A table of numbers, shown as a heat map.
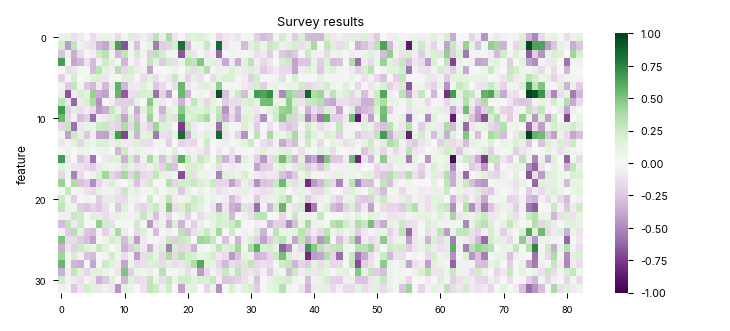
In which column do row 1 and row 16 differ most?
74
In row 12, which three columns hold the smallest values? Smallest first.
55, 10, 15
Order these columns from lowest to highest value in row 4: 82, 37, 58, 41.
37, 41, 58, 82
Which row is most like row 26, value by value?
23
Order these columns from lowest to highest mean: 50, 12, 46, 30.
12, 50, 30, 46
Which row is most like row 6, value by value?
24
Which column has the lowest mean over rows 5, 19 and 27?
39
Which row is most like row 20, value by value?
30
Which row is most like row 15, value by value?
10
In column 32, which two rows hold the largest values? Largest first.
7, 8
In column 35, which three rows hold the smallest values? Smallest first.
26, 7, 13
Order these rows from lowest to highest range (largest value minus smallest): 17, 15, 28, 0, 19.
19, 0, 17, 28, 15
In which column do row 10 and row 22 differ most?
62
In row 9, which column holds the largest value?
0
